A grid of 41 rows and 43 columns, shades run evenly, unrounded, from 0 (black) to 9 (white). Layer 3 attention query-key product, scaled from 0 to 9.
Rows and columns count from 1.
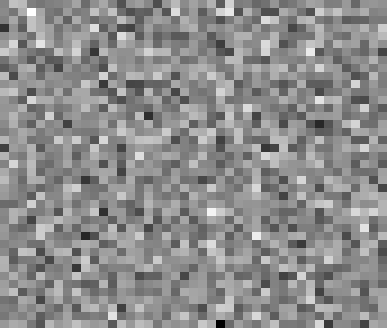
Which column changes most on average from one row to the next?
36
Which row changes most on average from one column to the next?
2
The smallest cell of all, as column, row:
25, 41
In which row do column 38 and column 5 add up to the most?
6
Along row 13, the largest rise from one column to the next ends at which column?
4
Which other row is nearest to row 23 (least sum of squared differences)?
30
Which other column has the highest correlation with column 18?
32
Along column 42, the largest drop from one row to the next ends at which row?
28
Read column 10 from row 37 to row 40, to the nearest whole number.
5 6 6 4
